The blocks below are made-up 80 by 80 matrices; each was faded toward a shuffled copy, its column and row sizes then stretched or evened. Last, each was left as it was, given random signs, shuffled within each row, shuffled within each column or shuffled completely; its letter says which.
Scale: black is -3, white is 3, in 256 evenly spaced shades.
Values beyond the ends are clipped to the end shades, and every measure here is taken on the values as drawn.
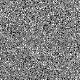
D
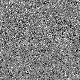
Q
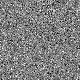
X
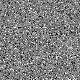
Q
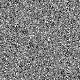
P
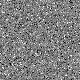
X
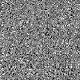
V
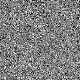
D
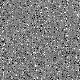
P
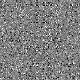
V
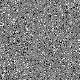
P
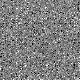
D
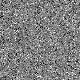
P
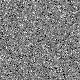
X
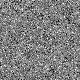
X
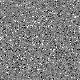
Q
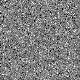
P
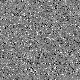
Q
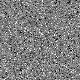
P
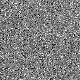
Q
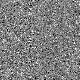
P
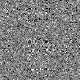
V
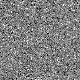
P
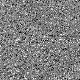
Q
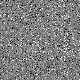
D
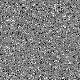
Q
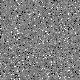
P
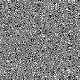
V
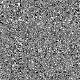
D
